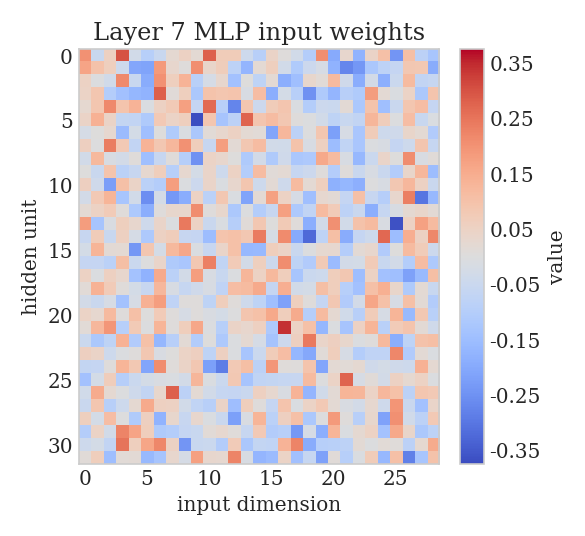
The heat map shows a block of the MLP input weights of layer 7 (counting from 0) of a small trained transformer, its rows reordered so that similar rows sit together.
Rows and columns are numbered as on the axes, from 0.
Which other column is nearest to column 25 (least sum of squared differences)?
1
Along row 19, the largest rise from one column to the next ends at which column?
17
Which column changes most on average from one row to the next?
3
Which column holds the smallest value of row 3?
18
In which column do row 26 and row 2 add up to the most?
7
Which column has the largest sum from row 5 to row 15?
26
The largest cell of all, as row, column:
21, 16
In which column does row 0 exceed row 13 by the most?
10
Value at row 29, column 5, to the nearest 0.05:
0.05
